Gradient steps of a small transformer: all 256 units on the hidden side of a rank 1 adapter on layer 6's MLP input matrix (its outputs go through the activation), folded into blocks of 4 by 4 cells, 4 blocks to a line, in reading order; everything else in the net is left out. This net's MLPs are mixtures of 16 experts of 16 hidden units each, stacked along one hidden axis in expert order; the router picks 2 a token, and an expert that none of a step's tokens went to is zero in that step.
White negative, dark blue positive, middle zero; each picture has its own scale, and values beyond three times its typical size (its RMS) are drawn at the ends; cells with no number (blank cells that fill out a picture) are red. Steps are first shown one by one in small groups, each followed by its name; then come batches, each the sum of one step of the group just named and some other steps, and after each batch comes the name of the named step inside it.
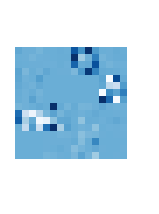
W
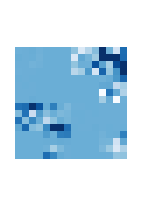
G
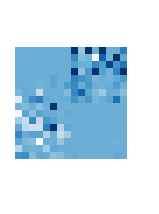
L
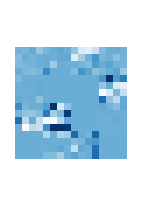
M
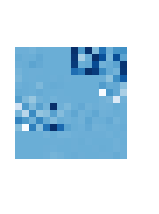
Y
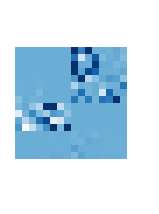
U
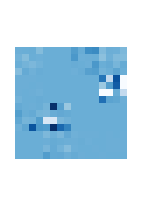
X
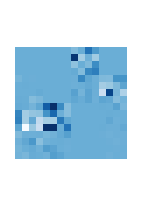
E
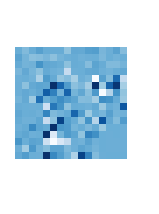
X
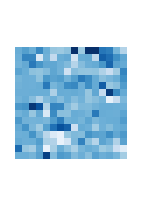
G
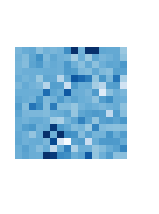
X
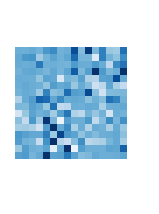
L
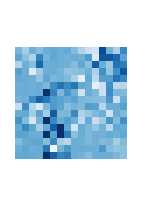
G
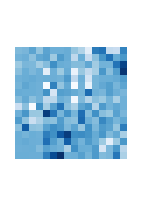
G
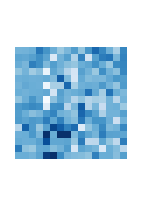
G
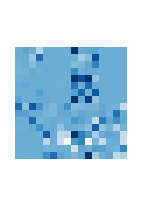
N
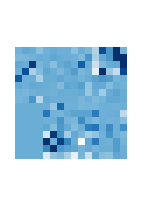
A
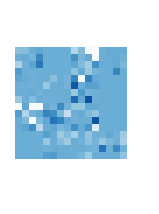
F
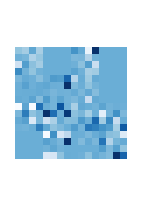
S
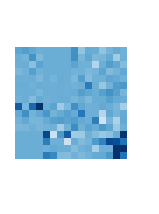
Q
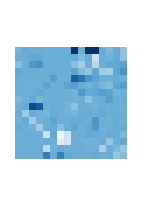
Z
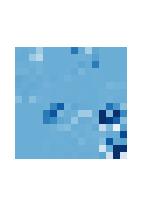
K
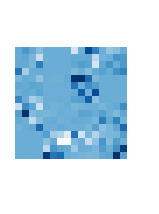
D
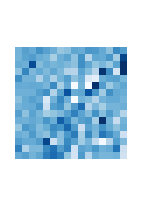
A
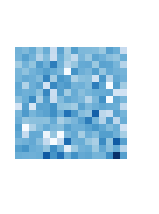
S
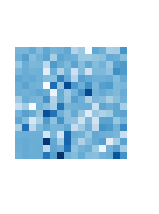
S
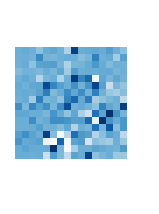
N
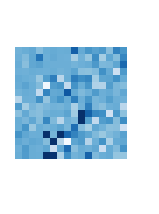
N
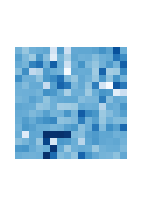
A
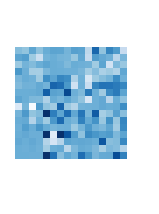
S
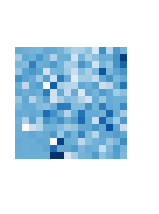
A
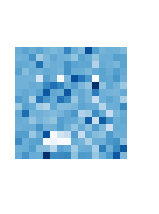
D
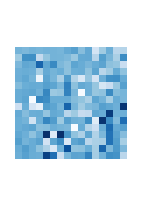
F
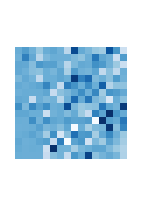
N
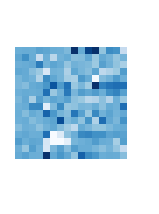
Z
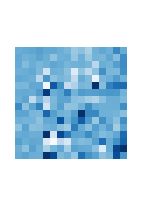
Q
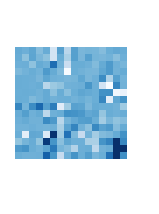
Q
